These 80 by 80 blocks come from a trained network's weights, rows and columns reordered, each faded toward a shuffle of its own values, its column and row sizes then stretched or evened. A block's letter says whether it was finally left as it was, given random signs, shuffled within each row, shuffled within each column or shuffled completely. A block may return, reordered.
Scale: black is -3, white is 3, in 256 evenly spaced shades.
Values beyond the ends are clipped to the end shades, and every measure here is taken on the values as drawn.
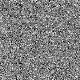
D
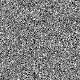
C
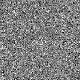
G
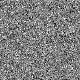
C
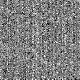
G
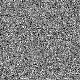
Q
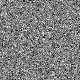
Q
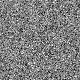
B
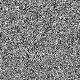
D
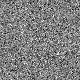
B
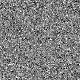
Q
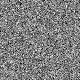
B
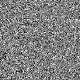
D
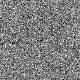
D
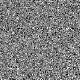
D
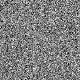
C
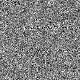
D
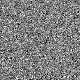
Q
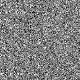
D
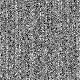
C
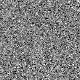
Q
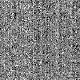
G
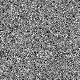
Q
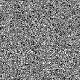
G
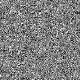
G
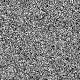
B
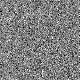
C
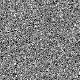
C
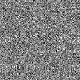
G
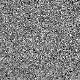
D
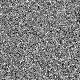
B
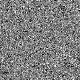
Q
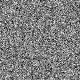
B
